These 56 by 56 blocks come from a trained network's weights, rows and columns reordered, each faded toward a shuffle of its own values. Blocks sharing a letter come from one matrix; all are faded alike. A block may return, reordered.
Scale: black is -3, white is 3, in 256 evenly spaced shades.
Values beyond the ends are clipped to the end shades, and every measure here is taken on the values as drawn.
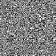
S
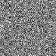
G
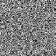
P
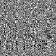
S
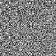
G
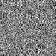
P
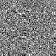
P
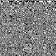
S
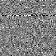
S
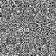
G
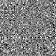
S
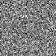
P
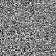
S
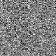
P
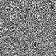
G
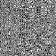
P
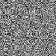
G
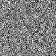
P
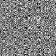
G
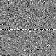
S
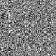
G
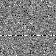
S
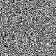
P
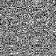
P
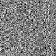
P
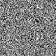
P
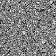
P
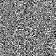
P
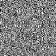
P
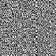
G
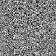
P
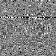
S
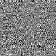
S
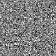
P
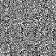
P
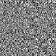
S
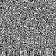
P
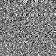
S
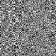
G
